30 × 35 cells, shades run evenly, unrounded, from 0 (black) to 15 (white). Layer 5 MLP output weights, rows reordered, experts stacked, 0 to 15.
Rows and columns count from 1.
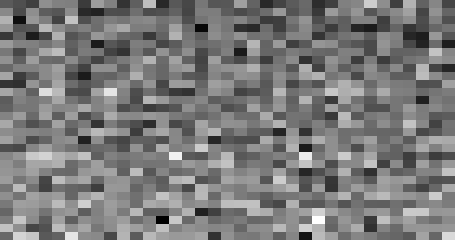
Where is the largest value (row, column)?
28, 25
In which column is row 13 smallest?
33
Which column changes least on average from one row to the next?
31
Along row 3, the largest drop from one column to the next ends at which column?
2
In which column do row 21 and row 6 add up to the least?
32
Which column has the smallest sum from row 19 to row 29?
26
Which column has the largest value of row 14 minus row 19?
24
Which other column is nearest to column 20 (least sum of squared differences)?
15
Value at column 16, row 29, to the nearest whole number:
8
